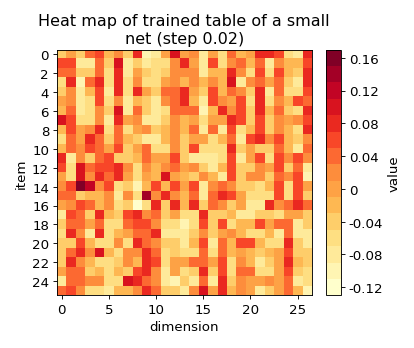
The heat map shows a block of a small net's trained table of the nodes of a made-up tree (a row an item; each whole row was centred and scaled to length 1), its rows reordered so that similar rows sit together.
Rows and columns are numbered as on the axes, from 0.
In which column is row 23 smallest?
11
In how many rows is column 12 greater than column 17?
16
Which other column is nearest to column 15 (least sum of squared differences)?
24
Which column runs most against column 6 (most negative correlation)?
10
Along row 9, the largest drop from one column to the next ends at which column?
19
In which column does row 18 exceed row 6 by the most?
15
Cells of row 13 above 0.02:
8
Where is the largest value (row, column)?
14, 2
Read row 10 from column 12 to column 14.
0.02 -0.04 0.06
